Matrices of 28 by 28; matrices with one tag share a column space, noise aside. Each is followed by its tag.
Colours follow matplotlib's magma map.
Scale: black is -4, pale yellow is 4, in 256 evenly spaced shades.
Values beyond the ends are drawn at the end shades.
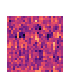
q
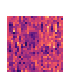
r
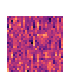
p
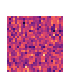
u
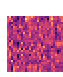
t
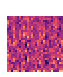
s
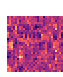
q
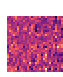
u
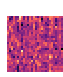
t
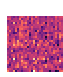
s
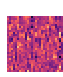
q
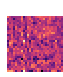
s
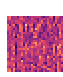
r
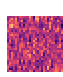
p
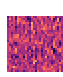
t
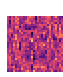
q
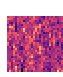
r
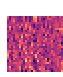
p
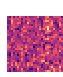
u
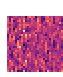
p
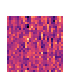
q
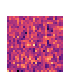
s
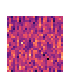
p
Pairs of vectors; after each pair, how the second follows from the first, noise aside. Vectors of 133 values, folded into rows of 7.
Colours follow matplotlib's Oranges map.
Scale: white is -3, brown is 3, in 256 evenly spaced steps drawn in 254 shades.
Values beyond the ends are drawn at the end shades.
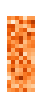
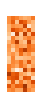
wrapped around.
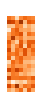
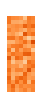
wrapped around, shrunk.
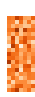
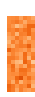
wrapped around, shrunk.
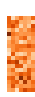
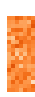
wrapped around, negated, shrunk.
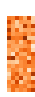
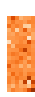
wrapped around, partly zeroed.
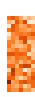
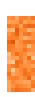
wrapped around, shrunk.
